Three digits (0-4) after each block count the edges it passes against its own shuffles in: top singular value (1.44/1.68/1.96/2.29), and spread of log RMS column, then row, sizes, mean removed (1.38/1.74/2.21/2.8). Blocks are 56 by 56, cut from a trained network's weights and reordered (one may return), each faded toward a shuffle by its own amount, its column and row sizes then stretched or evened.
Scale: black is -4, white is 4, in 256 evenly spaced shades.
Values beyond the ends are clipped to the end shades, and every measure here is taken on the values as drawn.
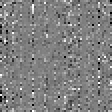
1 4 1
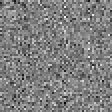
1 2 0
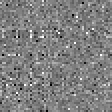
2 0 2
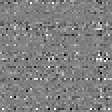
1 2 4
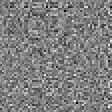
3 1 1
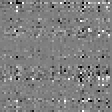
2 3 4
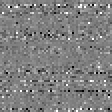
1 0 4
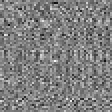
4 0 3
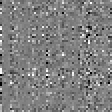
1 4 3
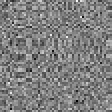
4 0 1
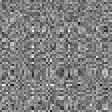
4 3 1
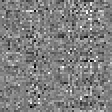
3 3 1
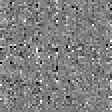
0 3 2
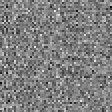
2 0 0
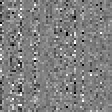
0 4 0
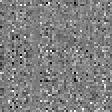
1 3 2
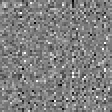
3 2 0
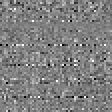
1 0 4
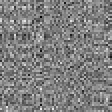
4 2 1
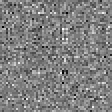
2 0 2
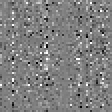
0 4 2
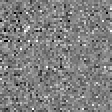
0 2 2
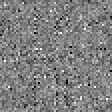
1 0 1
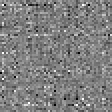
1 2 2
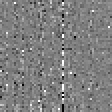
3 3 0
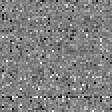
2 1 2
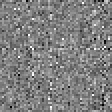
1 3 0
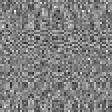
4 0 2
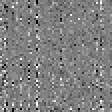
2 4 1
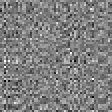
4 3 1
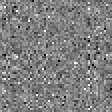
3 1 0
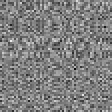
4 1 3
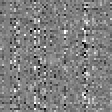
3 4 0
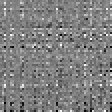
4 4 3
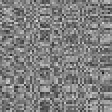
4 0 1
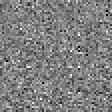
1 1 1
